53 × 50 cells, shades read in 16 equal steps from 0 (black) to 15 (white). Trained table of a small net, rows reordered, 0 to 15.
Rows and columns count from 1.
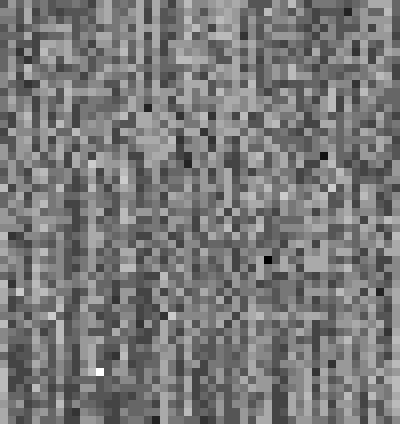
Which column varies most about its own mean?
21
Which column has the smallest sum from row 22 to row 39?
10
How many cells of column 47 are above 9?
12
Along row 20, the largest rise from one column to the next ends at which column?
42
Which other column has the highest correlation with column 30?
24
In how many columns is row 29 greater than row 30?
24
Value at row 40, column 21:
3
